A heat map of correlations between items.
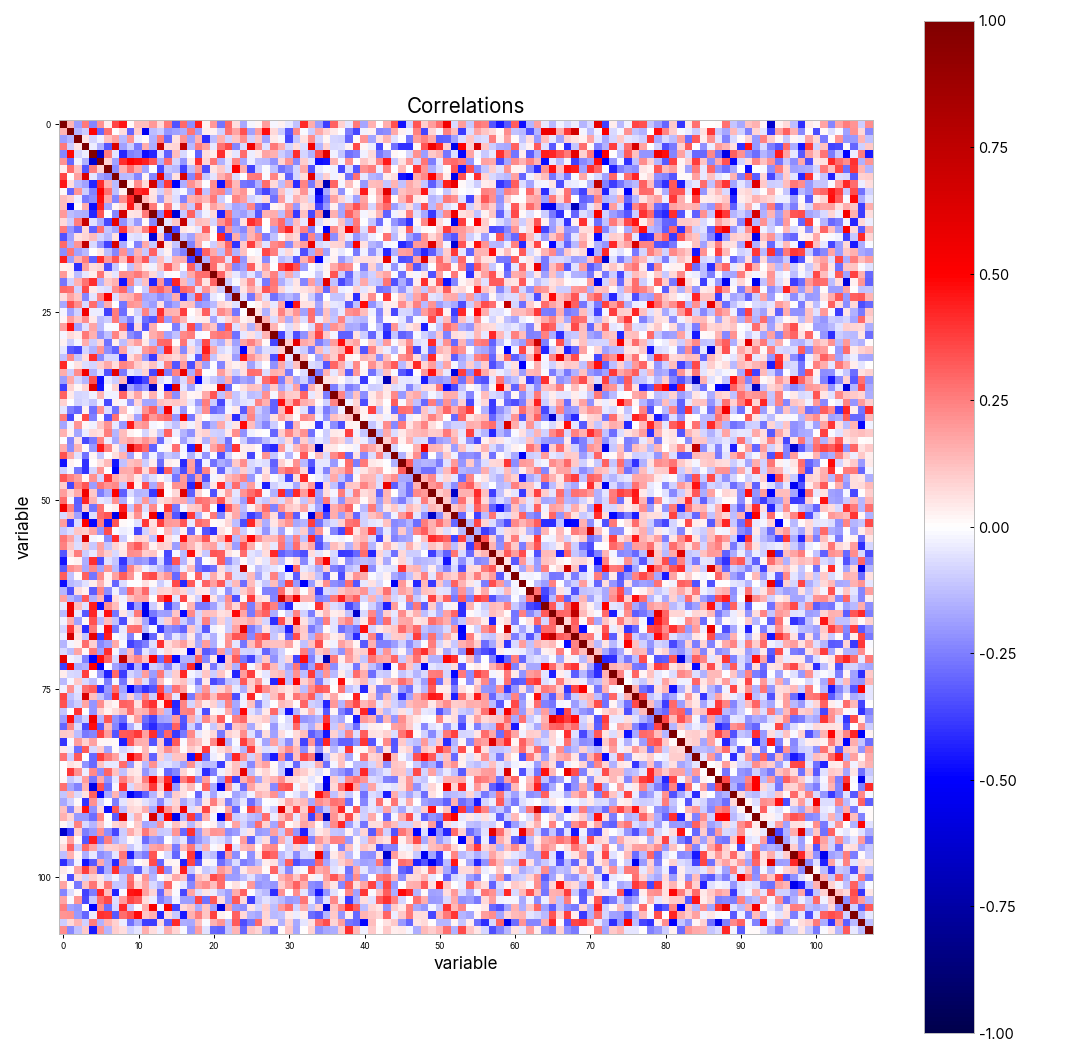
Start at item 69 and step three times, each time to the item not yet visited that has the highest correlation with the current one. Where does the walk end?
93
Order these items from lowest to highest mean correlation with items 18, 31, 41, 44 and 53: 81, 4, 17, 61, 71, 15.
17, 61, 4, 81, 15, 71
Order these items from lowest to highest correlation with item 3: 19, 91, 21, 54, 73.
54, 19, 21, 73, 91
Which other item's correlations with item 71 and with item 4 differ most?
35
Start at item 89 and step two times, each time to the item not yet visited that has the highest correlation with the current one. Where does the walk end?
97
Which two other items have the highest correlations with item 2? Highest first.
78, 84
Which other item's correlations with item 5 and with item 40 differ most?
59
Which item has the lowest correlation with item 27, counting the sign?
48
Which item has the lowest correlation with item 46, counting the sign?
7
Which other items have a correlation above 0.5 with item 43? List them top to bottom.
9, 18, 48, 84
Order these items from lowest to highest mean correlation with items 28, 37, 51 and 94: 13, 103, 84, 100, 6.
6, 84, 103, 100, 13
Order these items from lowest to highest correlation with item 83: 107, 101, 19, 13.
13, 107, 101, 19
